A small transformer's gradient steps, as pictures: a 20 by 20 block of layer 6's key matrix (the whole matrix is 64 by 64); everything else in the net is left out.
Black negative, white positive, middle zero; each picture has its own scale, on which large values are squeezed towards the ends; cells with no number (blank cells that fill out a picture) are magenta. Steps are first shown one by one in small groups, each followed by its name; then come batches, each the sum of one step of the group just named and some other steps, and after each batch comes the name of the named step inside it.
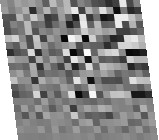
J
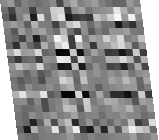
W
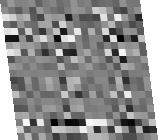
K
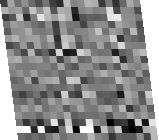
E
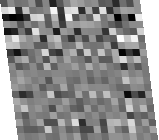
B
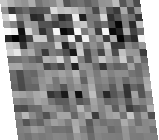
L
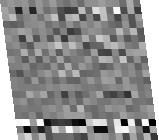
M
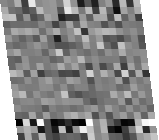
K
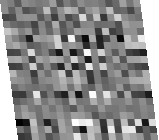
J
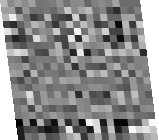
L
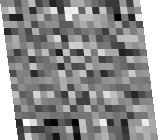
B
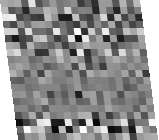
L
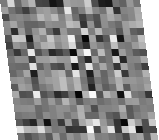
E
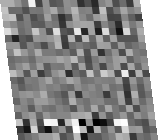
L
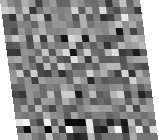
J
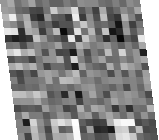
L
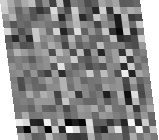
L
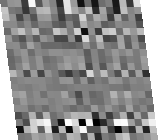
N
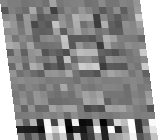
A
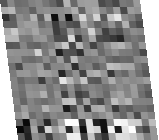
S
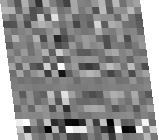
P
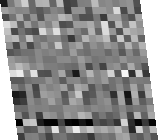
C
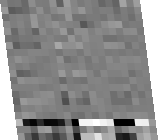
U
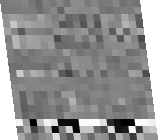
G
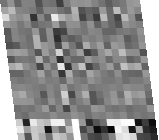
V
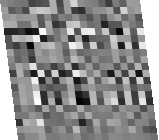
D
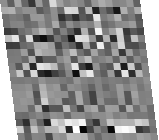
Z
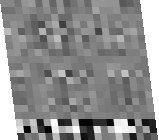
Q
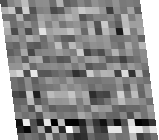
C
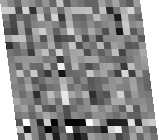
P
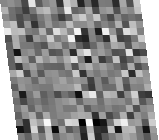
N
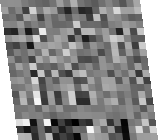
D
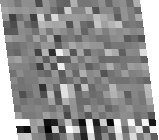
P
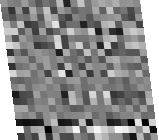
Q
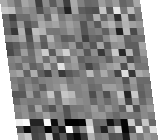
P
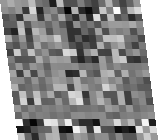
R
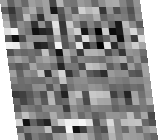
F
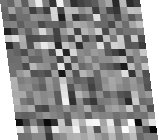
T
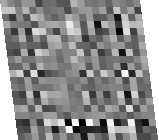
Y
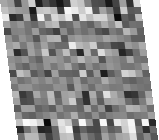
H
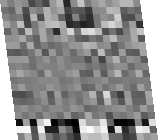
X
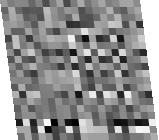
X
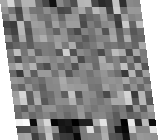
R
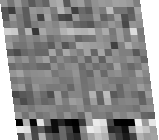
X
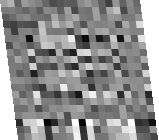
T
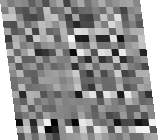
X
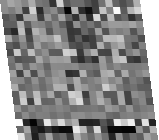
R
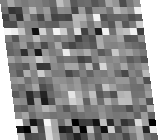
R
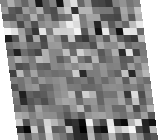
Y
